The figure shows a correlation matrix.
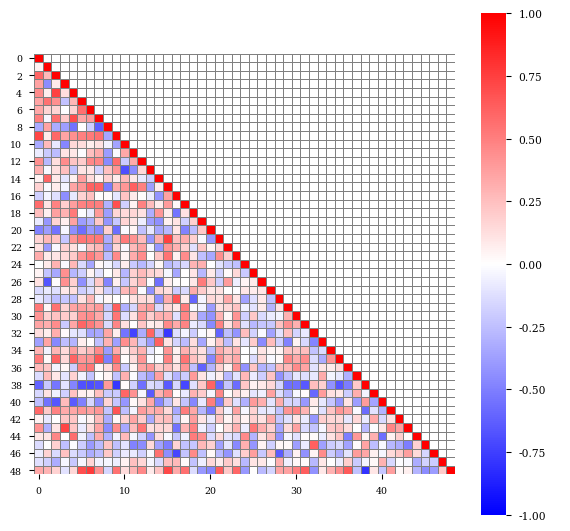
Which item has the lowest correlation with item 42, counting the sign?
32
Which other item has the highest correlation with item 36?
48
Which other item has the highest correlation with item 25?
43
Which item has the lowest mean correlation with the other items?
38
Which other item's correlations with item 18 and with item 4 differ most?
46
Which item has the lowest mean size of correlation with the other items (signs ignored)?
47
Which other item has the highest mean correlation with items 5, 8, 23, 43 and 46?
14
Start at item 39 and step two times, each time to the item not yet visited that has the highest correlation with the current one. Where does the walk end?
21
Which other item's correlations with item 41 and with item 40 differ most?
2
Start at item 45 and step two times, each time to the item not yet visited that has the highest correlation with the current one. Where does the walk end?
13
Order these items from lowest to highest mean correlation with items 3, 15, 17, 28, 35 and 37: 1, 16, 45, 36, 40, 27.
45, 40, 1, 27, 16, 36
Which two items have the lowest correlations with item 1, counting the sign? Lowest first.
26, 40
